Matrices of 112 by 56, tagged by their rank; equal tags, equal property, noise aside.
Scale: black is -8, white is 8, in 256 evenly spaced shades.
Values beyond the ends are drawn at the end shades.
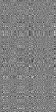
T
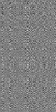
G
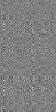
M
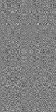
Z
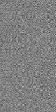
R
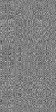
Z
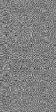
Z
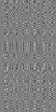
T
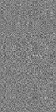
Z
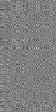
G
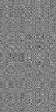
G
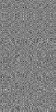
R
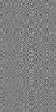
T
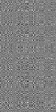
T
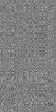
R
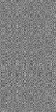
M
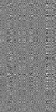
T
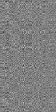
Z
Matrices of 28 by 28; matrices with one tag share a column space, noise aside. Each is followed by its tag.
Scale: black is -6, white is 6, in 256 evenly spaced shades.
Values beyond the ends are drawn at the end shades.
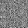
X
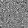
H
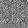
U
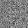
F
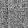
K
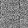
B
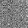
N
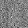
X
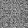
X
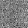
X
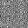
F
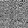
U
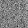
B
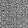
N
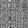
H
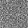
B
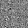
X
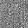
K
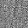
K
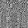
H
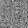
F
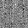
K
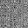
N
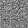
B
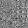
F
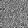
X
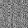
N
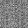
N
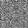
U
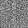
B
